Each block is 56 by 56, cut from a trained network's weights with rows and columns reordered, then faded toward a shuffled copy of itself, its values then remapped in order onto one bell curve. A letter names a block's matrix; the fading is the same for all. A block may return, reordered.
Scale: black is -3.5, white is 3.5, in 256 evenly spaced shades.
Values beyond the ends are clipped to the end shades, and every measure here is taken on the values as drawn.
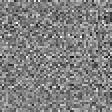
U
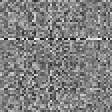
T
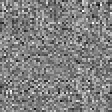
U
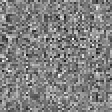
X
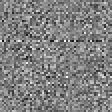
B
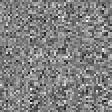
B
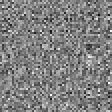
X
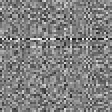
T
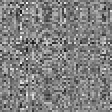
T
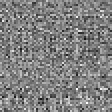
U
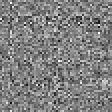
X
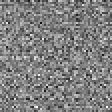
U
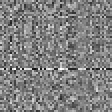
T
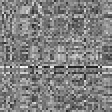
T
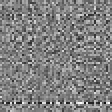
T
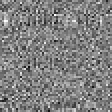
B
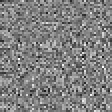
X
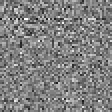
B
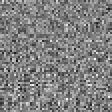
U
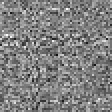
U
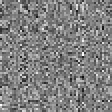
X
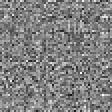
U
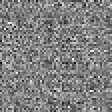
U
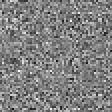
U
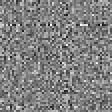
B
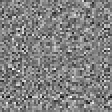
B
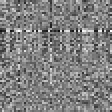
T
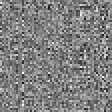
X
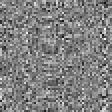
X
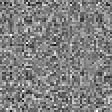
X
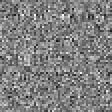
U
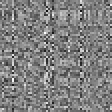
T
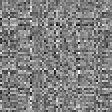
T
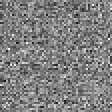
U
